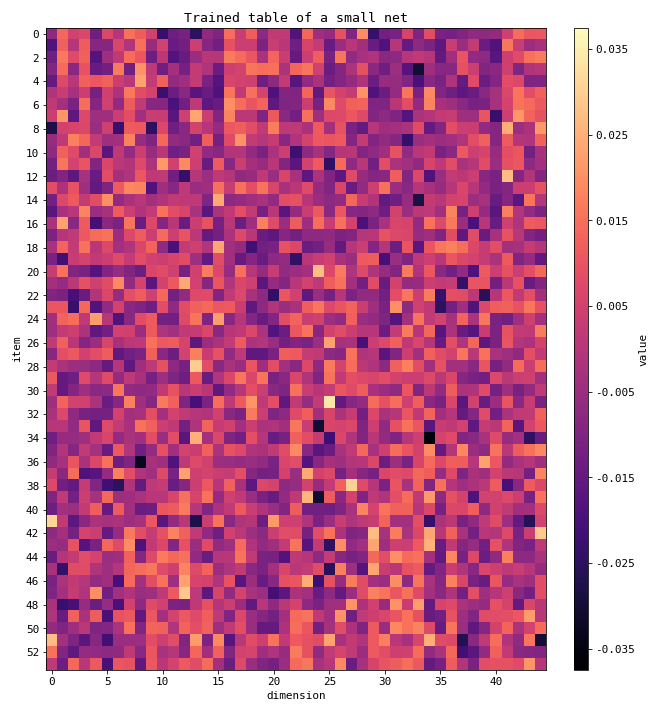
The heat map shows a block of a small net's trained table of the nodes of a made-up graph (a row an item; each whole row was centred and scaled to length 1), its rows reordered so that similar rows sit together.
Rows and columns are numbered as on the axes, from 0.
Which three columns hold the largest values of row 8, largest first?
41, 44, 20
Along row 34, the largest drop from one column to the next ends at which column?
34
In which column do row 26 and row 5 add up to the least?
13
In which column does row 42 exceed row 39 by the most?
24
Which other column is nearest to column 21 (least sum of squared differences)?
37
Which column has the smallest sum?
35
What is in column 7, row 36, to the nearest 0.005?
-0.01
